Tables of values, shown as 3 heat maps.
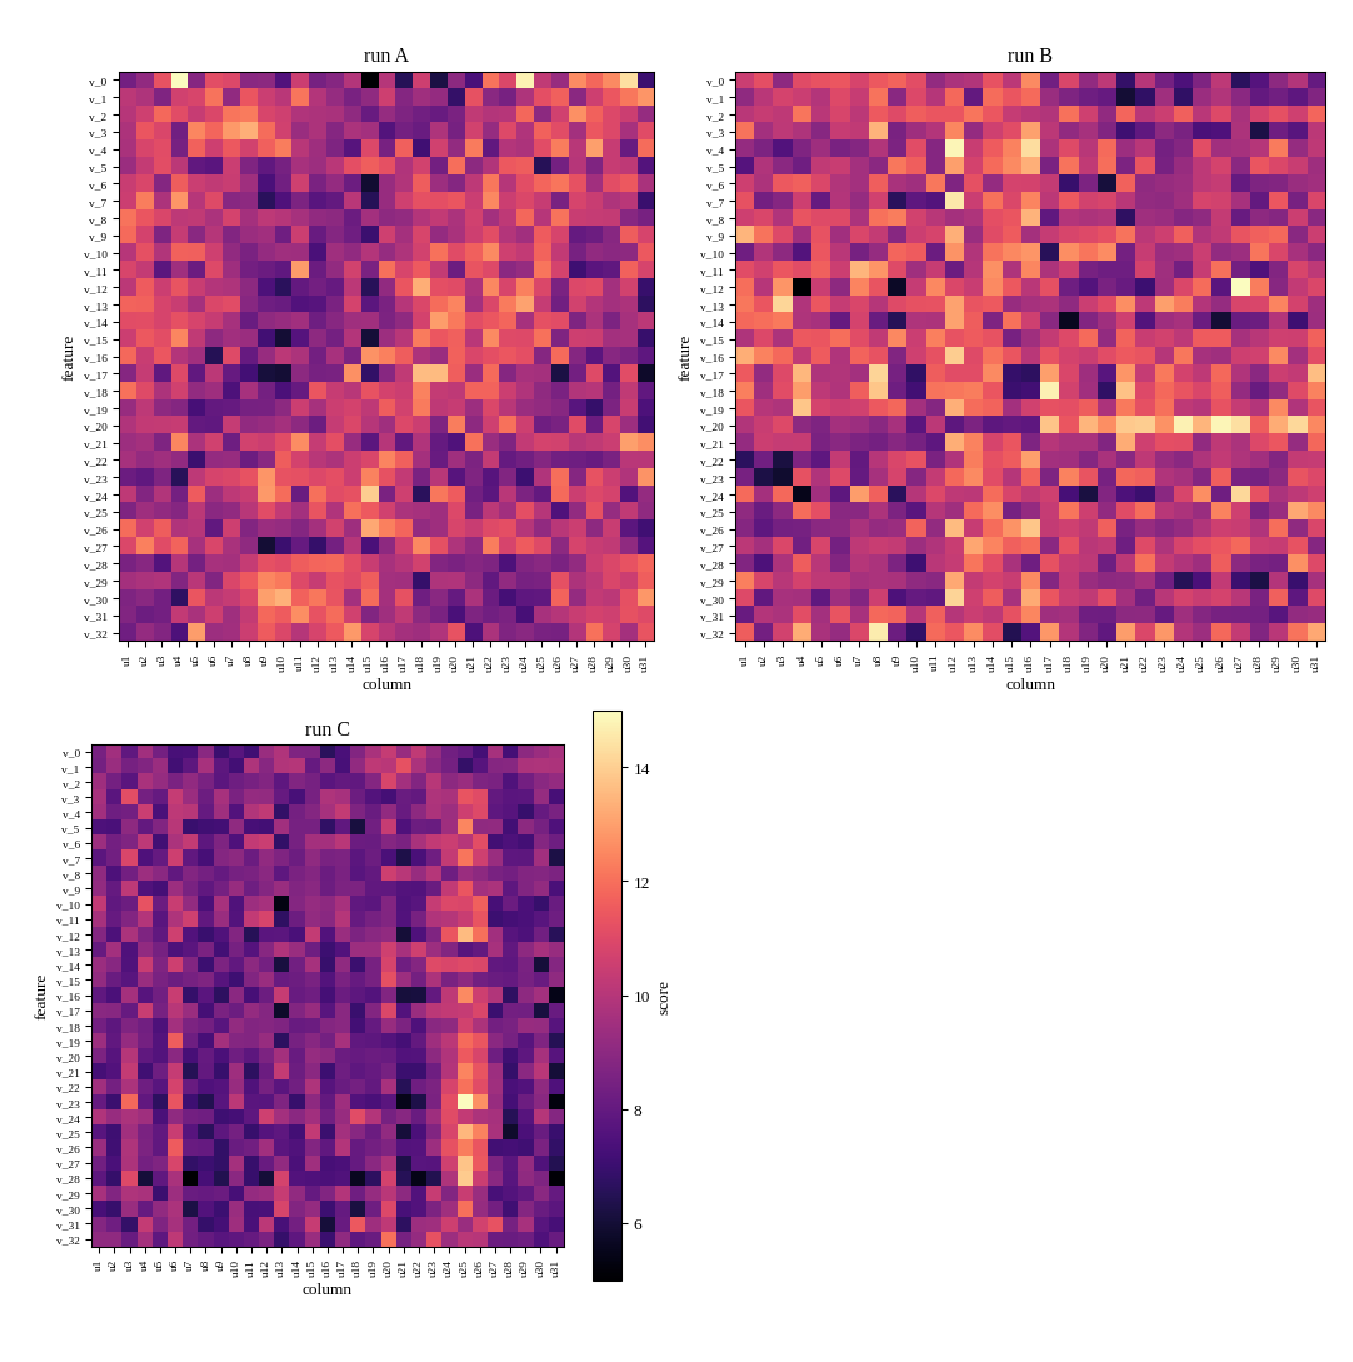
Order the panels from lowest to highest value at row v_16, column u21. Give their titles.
run C, run A, run B
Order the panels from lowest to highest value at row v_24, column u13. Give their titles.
run C, run B, run A
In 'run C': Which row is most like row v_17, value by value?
v_14
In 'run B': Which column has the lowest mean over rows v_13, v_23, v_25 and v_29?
u28
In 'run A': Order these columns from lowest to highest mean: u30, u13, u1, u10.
u10, u13, u1, u30
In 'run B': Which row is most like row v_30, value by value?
v_7
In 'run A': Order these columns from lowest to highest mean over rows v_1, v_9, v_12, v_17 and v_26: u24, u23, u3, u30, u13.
u13, u3, u23, u24, u30
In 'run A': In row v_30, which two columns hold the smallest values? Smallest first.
u4, u23
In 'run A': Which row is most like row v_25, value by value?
v_32
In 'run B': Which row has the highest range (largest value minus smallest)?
v_12
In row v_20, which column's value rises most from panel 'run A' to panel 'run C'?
u25
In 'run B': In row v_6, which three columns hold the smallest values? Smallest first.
u20, u18, u27
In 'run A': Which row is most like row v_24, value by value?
v_29
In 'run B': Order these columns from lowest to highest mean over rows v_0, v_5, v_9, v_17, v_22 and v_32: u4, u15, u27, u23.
u27, u15, u23, u4
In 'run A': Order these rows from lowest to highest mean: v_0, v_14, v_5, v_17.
v_17, v_5, v_0, v_14
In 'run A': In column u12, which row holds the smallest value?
v_27
